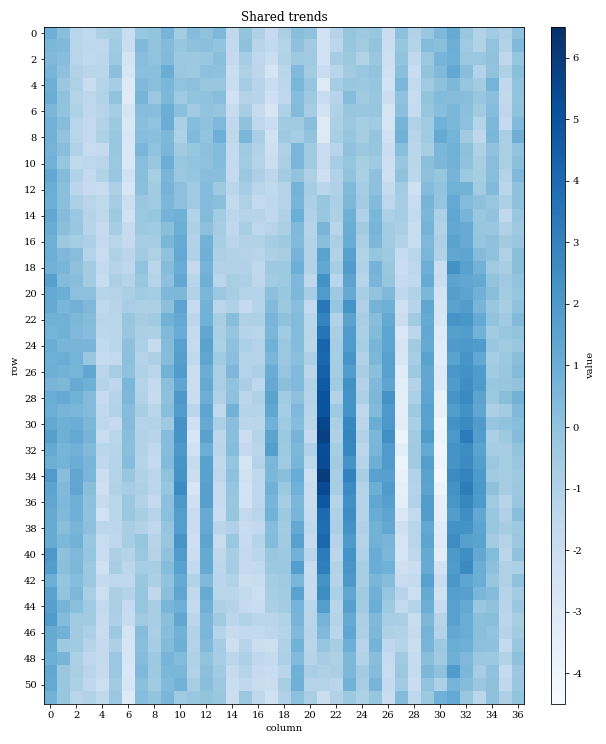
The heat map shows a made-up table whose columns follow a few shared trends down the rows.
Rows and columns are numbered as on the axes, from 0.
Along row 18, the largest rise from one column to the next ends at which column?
31
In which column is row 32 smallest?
30
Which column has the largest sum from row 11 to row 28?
21
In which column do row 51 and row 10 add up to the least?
6
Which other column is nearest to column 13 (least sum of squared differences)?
8
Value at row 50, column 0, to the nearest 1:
1
